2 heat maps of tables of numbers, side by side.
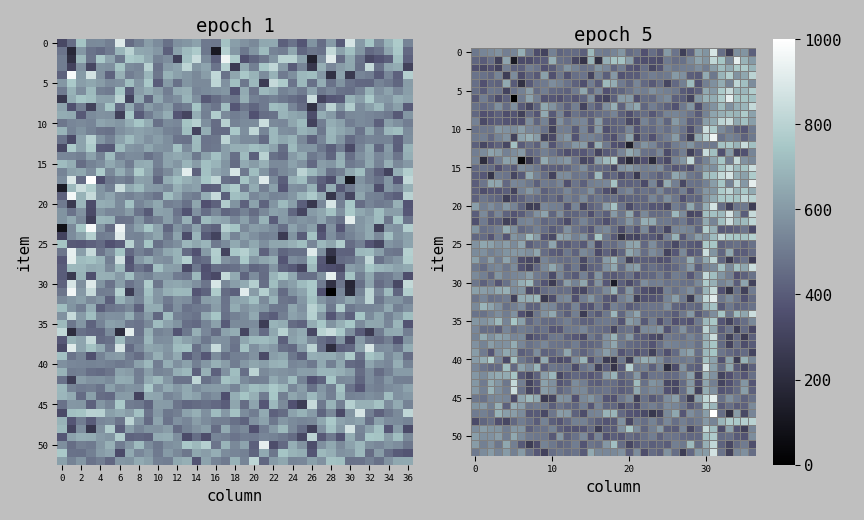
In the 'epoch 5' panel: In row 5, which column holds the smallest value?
4
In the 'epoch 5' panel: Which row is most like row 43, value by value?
44
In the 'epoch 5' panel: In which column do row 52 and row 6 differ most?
33
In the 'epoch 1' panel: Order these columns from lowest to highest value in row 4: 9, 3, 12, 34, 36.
34, 12, 9, 36, 3
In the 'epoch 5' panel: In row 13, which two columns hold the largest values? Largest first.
30, 31
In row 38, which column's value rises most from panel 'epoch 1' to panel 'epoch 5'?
28
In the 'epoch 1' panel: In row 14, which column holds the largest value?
21
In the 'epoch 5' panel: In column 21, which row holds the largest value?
43
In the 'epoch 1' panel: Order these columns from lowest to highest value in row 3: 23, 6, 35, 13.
23, 35, 6, 13
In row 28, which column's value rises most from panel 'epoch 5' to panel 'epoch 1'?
6
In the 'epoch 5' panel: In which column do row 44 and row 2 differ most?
5
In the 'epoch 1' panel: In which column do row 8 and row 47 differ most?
26
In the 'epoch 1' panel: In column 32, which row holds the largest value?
38
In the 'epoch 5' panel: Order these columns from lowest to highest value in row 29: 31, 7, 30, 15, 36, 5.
15, 36, 5, 7, 31, 30
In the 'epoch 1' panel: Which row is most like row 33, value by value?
44
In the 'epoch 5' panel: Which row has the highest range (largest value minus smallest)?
6
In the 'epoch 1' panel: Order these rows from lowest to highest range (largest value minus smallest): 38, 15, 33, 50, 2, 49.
15, 33, 49, 50, 38, 2
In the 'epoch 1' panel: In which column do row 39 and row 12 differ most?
3
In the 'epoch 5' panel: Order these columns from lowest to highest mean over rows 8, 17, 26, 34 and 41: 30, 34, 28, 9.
28, 9, 34, 30
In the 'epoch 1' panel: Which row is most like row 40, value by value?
43
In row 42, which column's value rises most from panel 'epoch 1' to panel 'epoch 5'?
1
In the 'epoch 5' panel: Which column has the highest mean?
31
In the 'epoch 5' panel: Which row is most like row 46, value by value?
50
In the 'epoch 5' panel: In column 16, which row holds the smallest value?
1
